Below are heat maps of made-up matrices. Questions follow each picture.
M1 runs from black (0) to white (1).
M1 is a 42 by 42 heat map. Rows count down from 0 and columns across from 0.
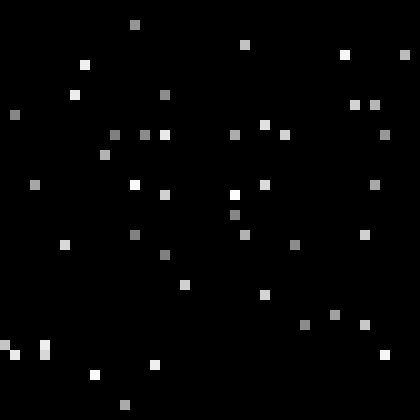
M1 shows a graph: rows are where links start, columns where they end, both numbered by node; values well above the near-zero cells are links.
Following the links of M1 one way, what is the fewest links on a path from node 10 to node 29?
4
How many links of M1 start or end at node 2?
1
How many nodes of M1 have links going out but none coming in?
7
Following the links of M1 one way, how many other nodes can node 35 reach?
8
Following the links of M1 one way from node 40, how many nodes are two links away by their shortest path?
1
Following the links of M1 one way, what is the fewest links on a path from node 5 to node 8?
5
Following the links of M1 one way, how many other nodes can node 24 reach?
4
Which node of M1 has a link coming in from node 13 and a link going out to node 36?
node 23
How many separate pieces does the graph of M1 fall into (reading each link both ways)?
8
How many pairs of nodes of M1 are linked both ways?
1
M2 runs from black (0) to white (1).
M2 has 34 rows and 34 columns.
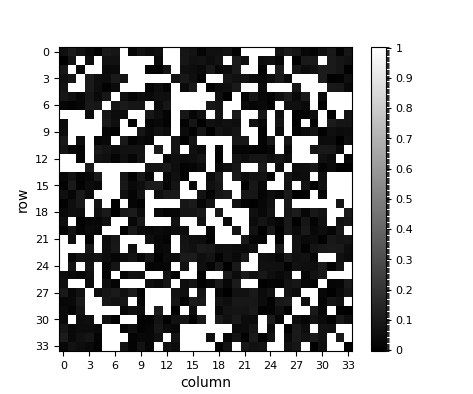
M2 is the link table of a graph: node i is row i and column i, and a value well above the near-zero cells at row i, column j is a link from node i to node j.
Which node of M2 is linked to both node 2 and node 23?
node 22
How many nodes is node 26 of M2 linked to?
10
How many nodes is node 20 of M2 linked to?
8
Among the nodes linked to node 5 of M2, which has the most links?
node 17
